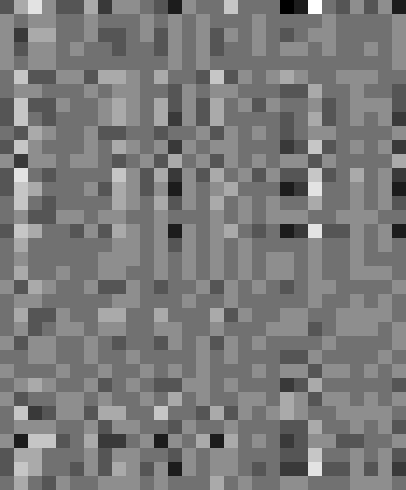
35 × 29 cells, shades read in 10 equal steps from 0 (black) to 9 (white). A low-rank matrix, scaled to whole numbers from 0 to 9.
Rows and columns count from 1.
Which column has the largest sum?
23
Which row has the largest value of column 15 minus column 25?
32
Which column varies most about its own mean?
2
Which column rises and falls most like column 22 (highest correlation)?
21
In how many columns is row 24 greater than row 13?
15
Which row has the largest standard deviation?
1
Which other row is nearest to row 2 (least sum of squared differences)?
5
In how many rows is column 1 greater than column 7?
6
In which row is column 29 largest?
12
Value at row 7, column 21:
3
